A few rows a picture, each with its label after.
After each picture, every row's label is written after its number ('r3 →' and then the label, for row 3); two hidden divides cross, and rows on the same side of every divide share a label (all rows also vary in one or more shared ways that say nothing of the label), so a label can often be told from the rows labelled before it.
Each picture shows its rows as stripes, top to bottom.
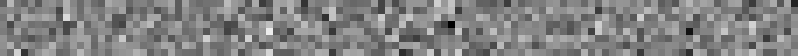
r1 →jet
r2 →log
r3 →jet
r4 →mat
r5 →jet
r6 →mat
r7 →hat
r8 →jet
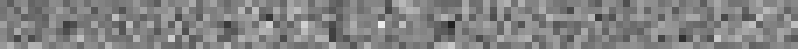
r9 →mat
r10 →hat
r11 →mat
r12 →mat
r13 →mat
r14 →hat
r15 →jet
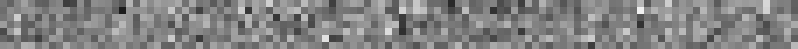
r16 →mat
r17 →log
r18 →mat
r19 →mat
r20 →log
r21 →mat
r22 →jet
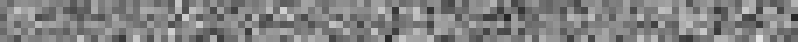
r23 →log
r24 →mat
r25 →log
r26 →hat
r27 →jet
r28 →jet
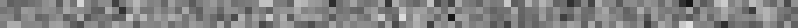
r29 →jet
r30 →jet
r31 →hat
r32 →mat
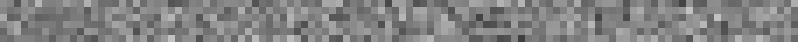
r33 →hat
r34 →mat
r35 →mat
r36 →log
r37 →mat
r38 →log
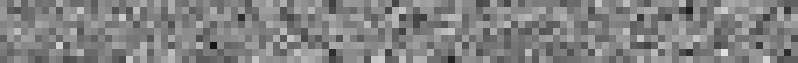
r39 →jet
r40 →jet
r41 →jet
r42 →mat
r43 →jet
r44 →log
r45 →hat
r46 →jet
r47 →mat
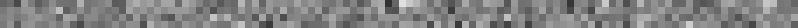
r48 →hat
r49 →hat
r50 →log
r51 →mat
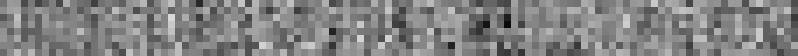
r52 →log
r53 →mat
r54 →jet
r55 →jet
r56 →hat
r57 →log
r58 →log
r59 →jet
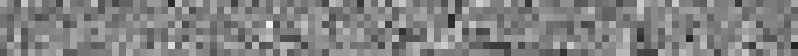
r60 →log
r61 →log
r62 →mat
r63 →hat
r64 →jet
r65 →jet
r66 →jet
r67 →hat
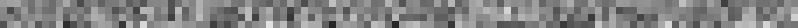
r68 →log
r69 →mat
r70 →hat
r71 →hat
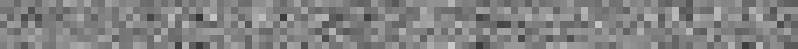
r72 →jet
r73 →mat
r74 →log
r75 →jet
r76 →mat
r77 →jet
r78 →jet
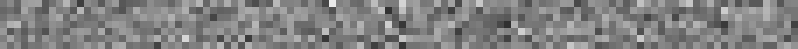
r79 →log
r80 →hat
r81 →hat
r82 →log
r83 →mat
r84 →jet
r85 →mat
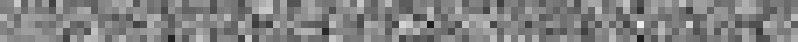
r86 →log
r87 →jet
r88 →jet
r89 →mat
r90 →hat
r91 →hat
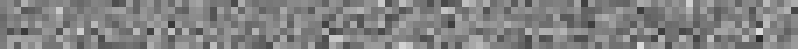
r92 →mat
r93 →hat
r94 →hat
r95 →hat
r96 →jet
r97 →jet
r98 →log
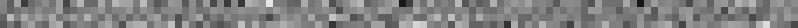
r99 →hat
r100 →mat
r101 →jet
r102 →hat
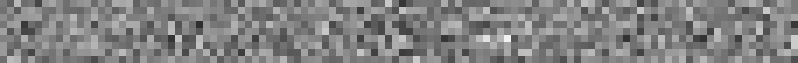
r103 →mat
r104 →mat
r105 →hat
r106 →jet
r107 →hat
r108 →mat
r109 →jet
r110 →mat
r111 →log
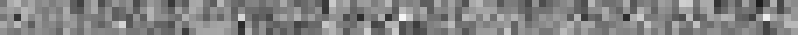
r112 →log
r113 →log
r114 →hat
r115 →log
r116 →log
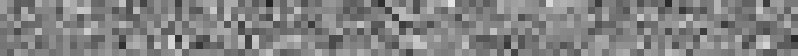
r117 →jet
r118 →jet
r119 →log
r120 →mat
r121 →jet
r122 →jet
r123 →jet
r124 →log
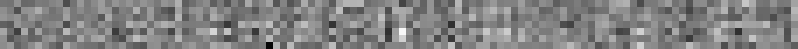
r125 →hat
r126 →jet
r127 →log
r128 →hat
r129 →log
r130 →hat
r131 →log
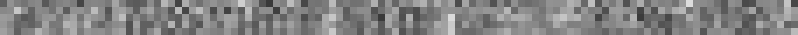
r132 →mat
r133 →mat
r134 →hat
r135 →jet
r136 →jet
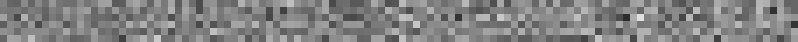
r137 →hat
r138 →log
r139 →mat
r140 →hat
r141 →log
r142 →jet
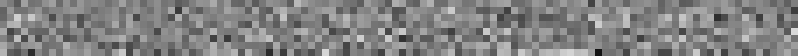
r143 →jet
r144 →jet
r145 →log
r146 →jet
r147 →mat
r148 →mat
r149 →log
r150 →mat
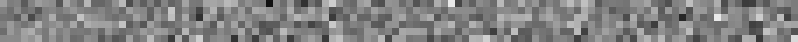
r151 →log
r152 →log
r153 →hat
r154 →hat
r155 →hat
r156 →log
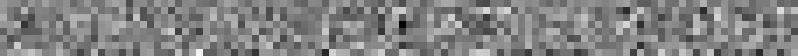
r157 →jet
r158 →mat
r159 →jet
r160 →jet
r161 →hat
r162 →log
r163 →mat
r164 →log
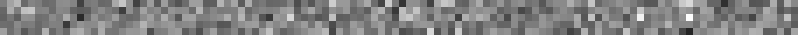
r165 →mat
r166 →log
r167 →mat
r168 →hat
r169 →jet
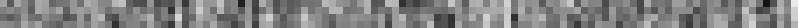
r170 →log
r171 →hat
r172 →mat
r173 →log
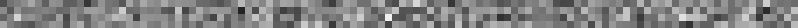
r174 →mat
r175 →log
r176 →mat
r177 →hat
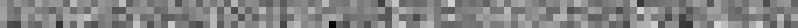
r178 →hat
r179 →log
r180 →jet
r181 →log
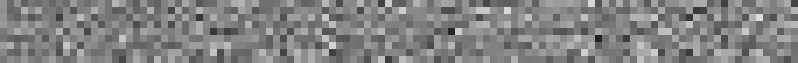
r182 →mat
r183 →mat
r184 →log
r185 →mat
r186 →hat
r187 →mat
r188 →log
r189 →log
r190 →jet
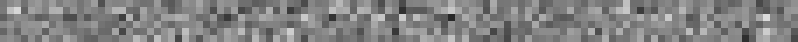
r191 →jet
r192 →jet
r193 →mat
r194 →jet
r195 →mat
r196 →jet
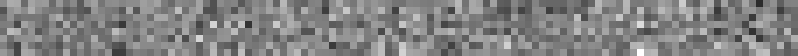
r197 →jet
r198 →log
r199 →hat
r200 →log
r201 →hat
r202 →log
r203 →mat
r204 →log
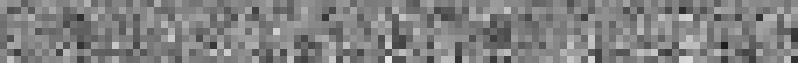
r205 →jet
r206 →hat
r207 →mat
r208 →mat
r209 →log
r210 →mat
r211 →mat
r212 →log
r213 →mat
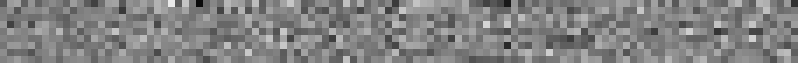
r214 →jet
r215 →jet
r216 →mat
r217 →mat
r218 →hat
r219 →hat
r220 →jet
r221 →mat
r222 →log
